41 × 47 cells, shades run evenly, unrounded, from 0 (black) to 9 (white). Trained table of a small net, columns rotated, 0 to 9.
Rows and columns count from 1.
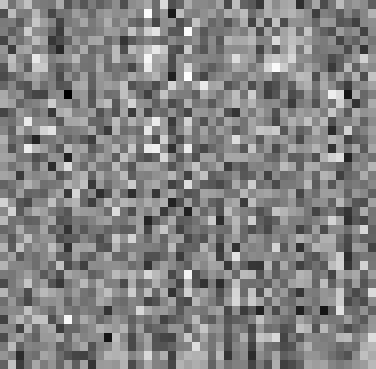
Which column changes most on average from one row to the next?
24
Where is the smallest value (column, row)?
9, 11
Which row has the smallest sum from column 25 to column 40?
35
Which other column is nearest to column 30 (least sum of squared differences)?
13
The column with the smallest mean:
44
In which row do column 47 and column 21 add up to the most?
33
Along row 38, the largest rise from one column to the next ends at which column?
15
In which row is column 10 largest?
22
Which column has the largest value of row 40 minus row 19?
7
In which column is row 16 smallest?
5
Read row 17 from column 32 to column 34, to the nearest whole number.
7 4 5
